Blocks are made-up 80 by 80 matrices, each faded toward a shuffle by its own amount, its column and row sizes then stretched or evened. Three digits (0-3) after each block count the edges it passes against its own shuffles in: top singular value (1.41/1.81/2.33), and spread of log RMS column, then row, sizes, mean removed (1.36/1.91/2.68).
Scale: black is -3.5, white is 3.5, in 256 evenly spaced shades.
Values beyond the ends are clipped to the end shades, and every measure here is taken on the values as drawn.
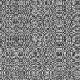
3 1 1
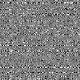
3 0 3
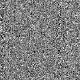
0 2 0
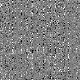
2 3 0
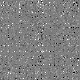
0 2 2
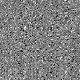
2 1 0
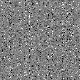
1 2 0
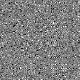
2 1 2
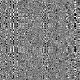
3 3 1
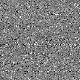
1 0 2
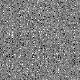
1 2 0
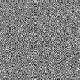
3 1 0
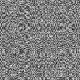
3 1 0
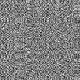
3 1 0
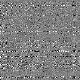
2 2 3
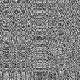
3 0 1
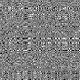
3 0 3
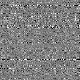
2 1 3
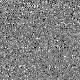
0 0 2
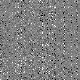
0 3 1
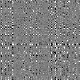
3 3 2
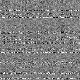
2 0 3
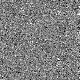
0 1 0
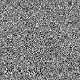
2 1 1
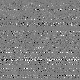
1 0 3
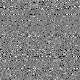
1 0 3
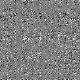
0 3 2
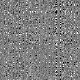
2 3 2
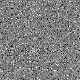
1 0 2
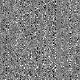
0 3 0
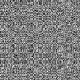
3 2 0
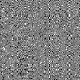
3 2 1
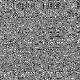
2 1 2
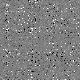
0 2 2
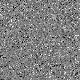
1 0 1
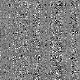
1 3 2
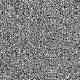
2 0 1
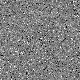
0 0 0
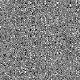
2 2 0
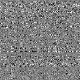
1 1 3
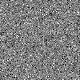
0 0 1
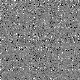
0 1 2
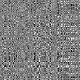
3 3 2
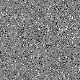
0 2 1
